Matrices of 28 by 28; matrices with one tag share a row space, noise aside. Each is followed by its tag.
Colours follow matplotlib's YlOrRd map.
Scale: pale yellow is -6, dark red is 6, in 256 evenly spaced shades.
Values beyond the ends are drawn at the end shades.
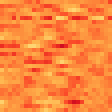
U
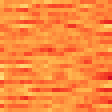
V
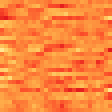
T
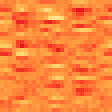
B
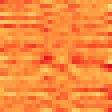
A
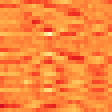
U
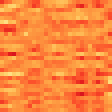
T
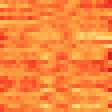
A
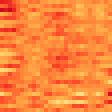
T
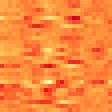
U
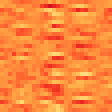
B
